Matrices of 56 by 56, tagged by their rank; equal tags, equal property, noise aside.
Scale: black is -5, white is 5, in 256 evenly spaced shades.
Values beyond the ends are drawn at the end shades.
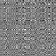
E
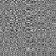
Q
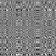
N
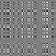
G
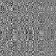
Q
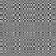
G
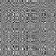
E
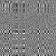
G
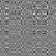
N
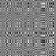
N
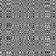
N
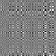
N
